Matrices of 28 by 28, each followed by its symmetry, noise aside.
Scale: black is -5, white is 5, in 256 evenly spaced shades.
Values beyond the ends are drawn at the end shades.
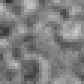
antisymmetric.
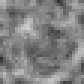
symmetric.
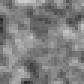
antisymmetric.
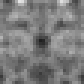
mirrored left to right.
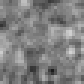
antisymmetric.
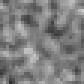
antisymmetric.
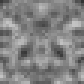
mirrored left to right.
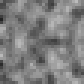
mirrored top to bottom.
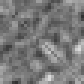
symmetric.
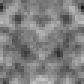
mirrored left to right.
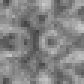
mirrored top to bottom.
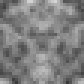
mirrored left to right.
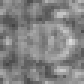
mirrored top to bottom.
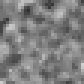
antisymmetric.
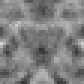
mirrored left to right.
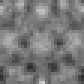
mirrored left to right.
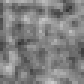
antisymmetric.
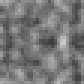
mirrored top to bottom.
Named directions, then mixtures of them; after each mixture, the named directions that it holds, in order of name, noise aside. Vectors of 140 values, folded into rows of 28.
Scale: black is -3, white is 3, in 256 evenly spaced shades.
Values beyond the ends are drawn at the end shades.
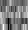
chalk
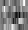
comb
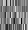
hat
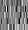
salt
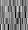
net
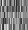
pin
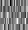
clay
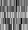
chalk, hat, pin.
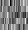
clay, comb.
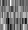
chalk, clay.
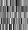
hat, pin, salt.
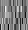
net.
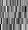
hat, net, salt.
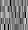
clay, net.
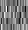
net, salt.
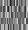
clay, net, salt.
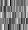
chalk, clay, hat.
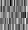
clay.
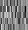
clay, net, salt.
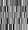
hat, salt.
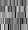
chalk, clay, net.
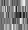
comb, salt.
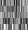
chalk, comb, pin.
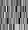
salt.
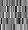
net, salt.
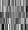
chalk, clay.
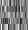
net, pin.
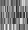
comb, net, salt.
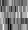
chalk.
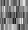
comb, net.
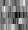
comb.
